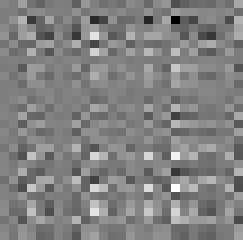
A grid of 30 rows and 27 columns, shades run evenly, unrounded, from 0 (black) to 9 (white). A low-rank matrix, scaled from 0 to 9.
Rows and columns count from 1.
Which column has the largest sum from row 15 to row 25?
20
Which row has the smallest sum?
3
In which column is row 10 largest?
11
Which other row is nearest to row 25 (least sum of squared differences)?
1
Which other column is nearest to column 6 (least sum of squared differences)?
13
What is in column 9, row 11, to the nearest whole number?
5
